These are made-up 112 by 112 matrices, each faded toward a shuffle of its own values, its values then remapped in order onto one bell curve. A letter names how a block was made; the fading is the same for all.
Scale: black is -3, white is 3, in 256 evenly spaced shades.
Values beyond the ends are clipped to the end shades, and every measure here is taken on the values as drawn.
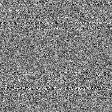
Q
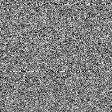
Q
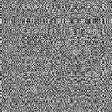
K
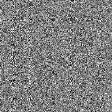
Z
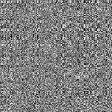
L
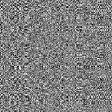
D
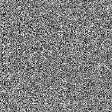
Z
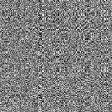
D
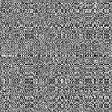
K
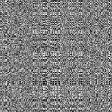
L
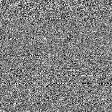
Q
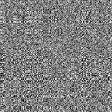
D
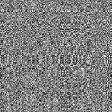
D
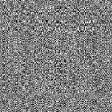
D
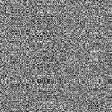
D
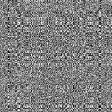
L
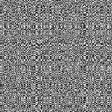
K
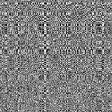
K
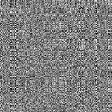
L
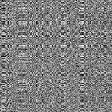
K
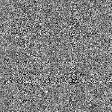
Z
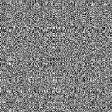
D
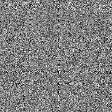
Z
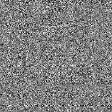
Z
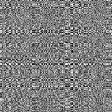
K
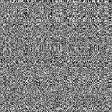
D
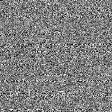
Q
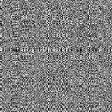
L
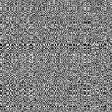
K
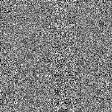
Z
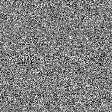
Q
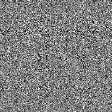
Z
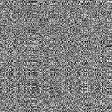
D
